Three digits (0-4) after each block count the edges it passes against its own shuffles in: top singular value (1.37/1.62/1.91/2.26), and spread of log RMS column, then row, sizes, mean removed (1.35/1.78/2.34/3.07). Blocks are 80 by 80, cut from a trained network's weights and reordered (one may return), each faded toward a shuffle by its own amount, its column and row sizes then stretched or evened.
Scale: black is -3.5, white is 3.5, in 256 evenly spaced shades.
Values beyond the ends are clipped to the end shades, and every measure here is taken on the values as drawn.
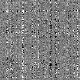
1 4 2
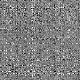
2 2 4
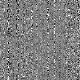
0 4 1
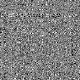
1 2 3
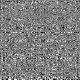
1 0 4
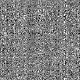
1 2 3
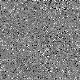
1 1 2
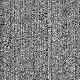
2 1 2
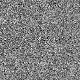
0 1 2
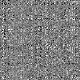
2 3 3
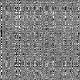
4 4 2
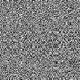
4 0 2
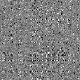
3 3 1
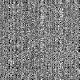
3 2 1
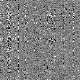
2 4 2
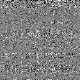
0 3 4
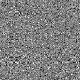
3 0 1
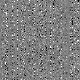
2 4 0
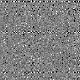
4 3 2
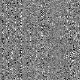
0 4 0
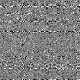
4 0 3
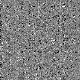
0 2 2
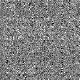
2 3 0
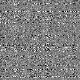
1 2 4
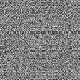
4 0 2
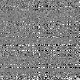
2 2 4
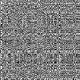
4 2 2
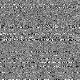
2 0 4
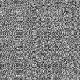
4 1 0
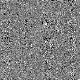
0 3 2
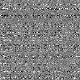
2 2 4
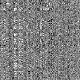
3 2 2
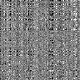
4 3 3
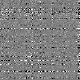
3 3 4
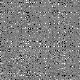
2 3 3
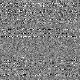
0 2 4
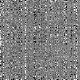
1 4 3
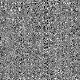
0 2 2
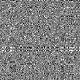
4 1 2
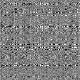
3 1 4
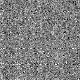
0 0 3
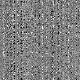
2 4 3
